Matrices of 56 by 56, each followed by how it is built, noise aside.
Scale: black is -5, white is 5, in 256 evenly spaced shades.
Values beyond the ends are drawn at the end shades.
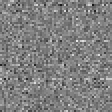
uneven rows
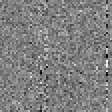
uneven columns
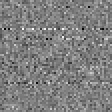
uneven rows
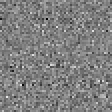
uneven rows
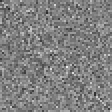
diagonal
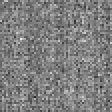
blocks
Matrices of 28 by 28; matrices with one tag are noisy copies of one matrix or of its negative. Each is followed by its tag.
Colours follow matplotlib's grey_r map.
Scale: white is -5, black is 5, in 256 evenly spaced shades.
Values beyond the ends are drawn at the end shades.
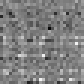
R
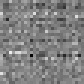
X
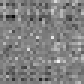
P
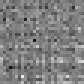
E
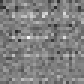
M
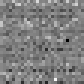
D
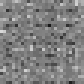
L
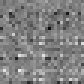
R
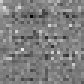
M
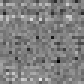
P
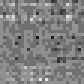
P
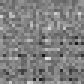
R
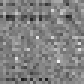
P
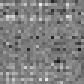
P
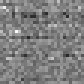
M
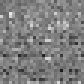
R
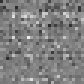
M
